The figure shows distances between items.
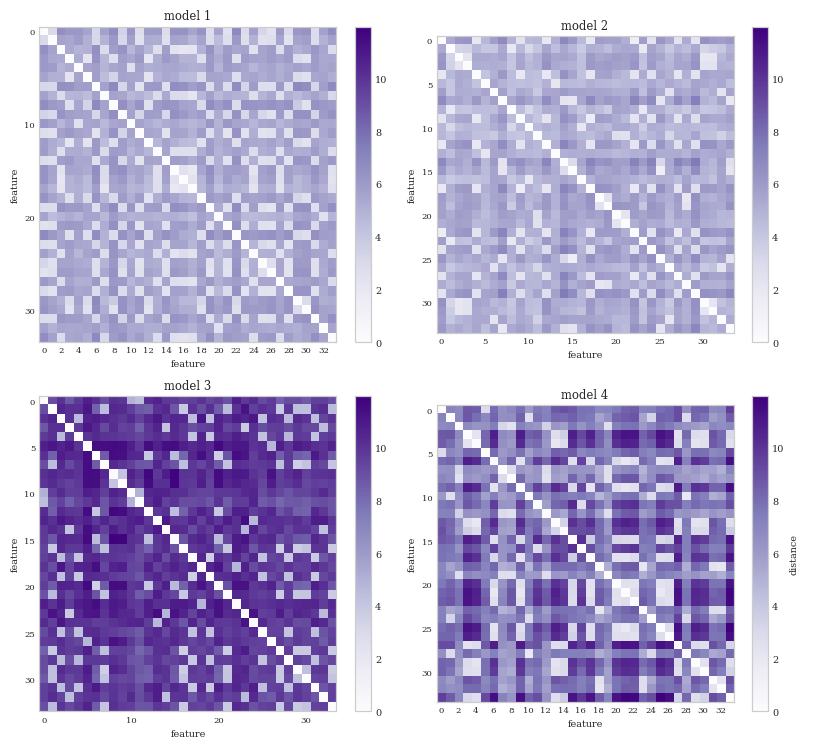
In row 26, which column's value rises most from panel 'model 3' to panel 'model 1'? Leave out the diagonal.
5
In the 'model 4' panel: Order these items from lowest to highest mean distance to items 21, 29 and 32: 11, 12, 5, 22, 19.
19, 12, 22, 5, 11
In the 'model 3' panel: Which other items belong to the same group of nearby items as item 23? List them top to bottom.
3, 14, 32
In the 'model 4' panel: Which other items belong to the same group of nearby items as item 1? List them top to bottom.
10, 24, 28
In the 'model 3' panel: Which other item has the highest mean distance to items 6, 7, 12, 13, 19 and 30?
5
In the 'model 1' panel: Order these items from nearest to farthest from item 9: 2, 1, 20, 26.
26, 1, 20, 2
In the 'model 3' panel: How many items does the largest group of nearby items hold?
8
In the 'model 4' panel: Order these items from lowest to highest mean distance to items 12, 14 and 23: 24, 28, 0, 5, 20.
28, 24, 5, 0, 20
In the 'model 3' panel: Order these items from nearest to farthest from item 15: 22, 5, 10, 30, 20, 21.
20, 30, 21, 10, 22, 5
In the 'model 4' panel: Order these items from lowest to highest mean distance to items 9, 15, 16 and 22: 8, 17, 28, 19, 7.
17, 7, 19, 28, 8
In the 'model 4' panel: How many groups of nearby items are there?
7
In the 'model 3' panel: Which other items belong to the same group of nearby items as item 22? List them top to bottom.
18
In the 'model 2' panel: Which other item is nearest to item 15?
25
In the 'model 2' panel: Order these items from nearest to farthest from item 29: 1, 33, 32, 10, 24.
24, 10, 1, 32, 33
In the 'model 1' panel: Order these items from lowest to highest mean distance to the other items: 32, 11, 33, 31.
11, 31, 33, 32
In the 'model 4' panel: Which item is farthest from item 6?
33
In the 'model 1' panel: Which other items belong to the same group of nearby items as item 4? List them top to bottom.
10
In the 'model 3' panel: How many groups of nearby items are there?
9
